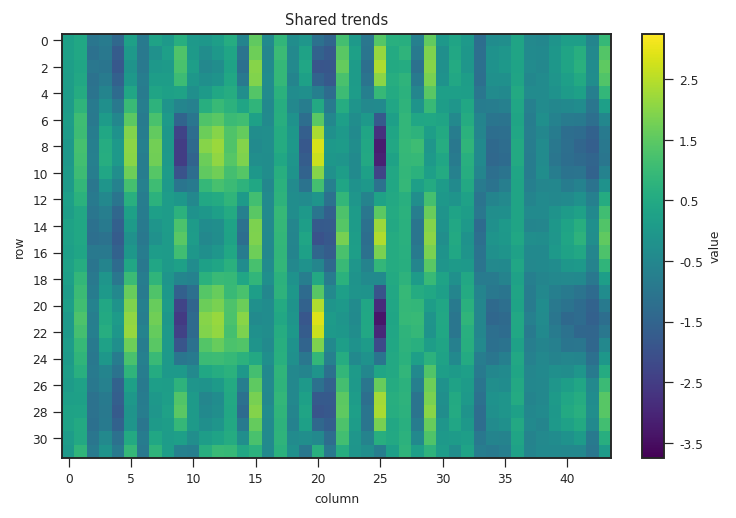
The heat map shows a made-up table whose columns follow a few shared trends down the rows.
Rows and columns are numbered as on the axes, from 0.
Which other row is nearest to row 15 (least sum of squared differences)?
2
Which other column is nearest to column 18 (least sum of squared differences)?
16
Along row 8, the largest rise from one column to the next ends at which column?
20
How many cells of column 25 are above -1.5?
22
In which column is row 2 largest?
25
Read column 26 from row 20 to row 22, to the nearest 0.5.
0.5 0.5 0.5
